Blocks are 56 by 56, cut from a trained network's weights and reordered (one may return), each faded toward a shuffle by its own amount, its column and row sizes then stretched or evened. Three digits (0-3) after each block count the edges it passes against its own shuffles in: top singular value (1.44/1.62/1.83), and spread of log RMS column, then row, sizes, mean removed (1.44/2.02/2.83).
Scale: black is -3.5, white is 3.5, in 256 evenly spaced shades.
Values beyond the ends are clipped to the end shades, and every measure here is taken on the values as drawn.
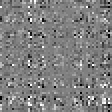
2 3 3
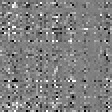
0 3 3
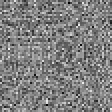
3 0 0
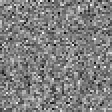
0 0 1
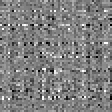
2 1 3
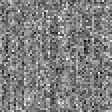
1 0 0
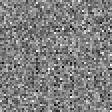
0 1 1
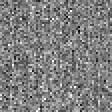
0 0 0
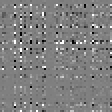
1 3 3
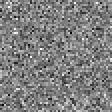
1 0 1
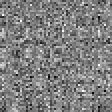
3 2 0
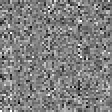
2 2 0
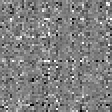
0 2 2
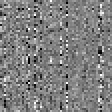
3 3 0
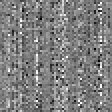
2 3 0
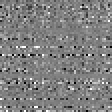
0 1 3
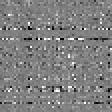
2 1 3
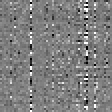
3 3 0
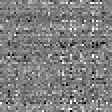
2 2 2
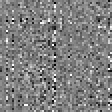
1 3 1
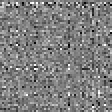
1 2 2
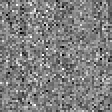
0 1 0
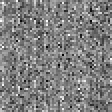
1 1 0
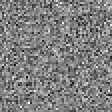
1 0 0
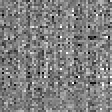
3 1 2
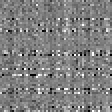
3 0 3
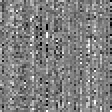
2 3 0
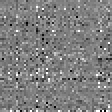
0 2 2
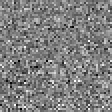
0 0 2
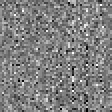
0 2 0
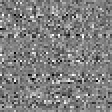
1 1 3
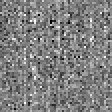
1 1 1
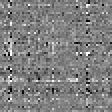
1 2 2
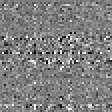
2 1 3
